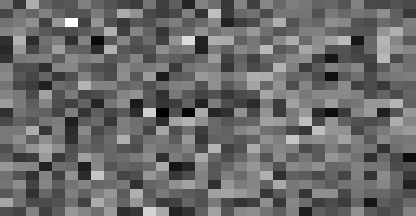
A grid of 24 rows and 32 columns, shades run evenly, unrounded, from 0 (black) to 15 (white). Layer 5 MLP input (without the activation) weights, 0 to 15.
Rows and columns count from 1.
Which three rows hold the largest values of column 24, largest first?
14, 6, 13
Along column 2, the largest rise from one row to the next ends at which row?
19
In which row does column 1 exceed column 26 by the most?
9
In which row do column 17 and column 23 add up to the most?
5
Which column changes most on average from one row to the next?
15
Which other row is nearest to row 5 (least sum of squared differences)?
16
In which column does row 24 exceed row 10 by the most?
12
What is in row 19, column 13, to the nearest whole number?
10
